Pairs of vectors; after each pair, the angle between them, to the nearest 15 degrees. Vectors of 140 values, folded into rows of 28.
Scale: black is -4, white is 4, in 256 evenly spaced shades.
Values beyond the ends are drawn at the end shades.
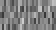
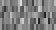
45 degrees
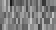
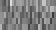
165 degrees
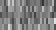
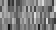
150 degrees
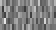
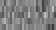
75 degrees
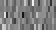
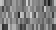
90 degrees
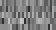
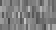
135 degrees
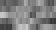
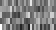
105 degrees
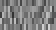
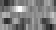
90 degrees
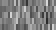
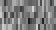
105 degrees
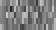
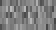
150 degrees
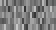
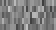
150 degrees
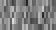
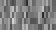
15 degrees
